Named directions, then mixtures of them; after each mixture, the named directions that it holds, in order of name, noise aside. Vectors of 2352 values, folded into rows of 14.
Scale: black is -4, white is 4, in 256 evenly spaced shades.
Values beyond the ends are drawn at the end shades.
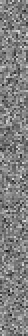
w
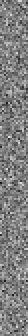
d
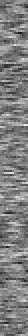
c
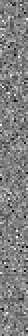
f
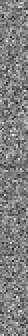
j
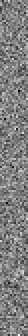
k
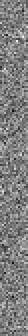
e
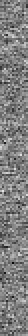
c, e.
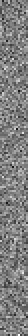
k.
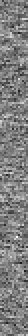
c, f, k.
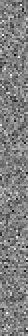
e, f.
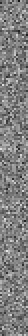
w.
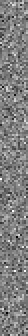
f, j.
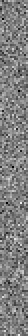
k.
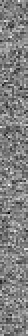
c, d, w.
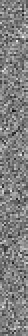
e.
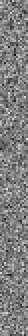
f, w.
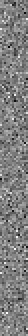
f.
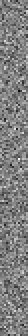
j, k.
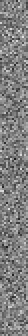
e, j.
